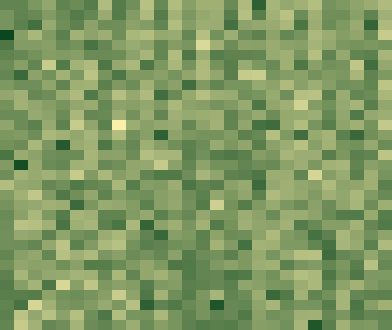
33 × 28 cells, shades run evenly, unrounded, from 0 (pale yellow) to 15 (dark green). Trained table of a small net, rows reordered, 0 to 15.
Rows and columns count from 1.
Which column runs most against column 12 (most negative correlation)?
20
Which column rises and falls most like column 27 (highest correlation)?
3
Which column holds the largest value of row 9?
14
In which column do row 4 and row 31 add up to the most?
1
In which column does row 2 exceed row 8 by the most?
19
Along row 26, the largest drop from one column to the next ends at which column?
5
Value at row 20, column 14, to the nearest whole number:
9
